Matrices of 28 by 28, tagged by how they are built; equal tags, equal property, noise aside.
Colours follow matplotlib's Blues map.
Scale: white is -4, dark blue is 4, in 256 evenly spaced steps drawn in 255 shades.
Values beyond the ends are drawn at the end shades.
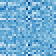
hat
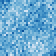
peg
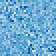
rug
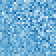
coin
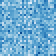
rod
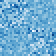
rug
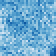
peg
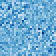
rug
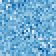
rug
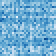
rod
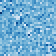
rug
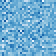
hat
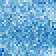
peg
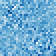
rug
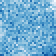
peg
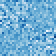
rug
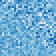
coin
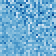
coin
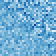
coin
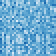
rod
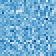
hat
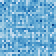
rod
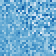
coin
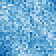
peg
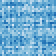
rod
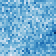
peg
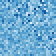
coin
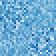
rug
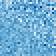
coin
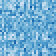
rod
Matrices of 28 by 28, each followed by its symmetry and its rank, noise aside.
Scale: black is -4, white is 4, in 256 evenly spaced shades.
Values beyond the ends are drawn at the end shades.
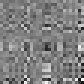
no symmetry, rank two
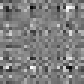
no symmetry, rank two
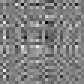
antisymmetric, rank two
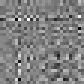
no symmetry, rank three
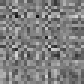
no symmetry, rank two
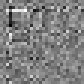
antisymmetric, rank four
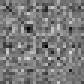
symmetric, rank three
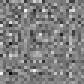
no symmetry, rank four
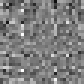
no symmetry, rank four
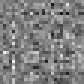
antisymmetric, rank four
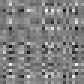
antisymmetric, rank two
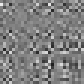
antisymmetric, rank two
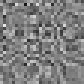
antisymmetric, rank four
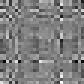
antisymmetric, rank two
